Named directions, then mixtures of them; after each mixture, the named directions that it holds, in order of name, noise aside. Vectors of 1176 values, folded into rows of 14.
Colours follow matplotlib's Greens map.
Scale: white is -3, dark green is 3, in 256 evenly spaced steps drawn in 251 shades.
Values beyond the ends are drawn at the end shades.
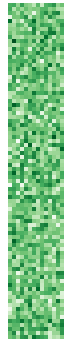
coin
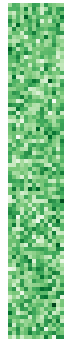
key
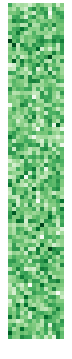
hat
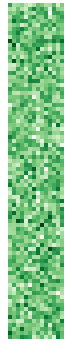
hat.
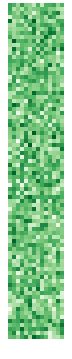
coin.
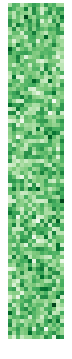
key.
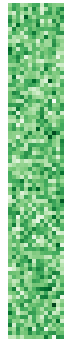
key.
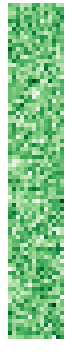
hat, key.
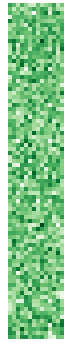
coin, hat.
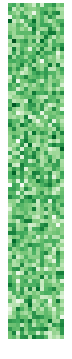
coin.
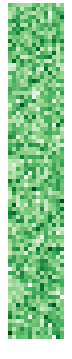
hat, key.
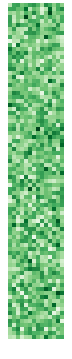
hat, key.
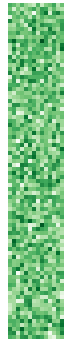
coin, hat.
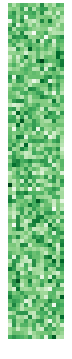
coin, key.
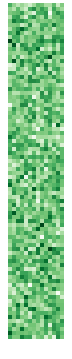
hat.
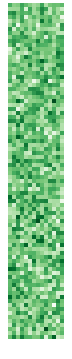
key.
